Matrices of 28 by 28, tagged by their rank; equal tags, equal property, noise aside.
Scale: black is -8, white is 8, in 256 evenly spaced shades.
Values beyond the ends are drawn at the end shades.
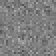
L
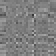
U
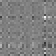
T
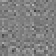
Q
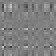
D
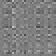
T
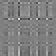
D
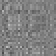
U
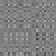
T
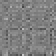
U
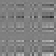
D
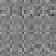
T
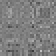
U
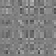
T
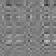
T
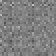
U
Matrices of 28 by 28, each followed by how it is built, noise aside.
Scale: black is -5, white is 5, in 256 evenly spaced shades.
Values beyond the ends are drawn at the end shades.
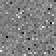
sparse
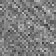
Toeplitz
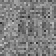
blocks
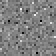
sparse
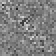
banded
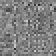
low rank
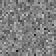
noise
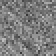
Toeplitz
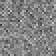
Toeplitz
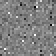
sparse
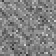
Toeplitz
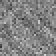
Toeplitz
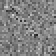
banded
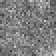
smooth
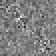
banded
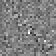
banded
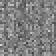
blocks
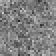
smooth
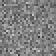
noise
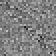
banded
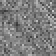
Toeplitz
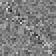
banded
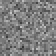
noise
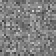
blocks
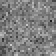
smooth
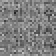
blocks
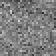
smooth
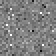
sparse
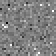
sparse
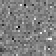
sparse
